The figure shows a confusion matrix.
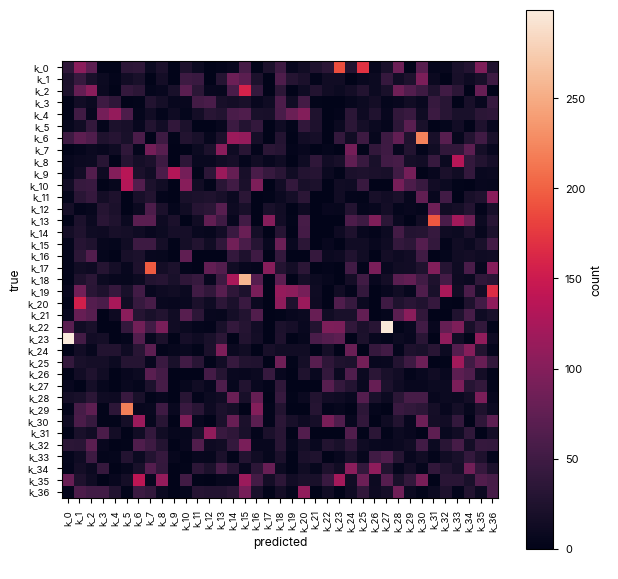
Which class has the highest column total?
k_15
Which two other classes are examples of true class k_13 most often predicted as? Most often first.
k_31, k_33
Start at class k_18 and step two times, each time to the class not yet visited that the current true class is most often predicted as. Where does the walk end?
k_14
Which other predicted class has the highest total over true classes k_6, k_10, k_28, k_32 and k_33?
k_30
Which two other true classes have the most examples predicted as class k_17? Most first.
k_13, k_34
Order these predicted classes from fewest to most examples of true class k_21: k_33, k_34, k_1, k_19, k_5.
k_19, k_33, k_34, k_1, k_5
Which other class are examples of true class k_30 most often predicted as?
k_6
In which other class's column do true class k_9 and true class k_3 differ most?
k_5
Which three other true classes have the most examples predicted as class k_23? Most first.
k_0, k_35, k_22
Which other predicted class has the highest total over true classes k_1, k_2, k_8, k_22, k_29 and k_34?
k_27
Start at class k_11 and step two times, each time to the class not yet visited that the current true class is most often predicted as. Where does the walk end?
k_20
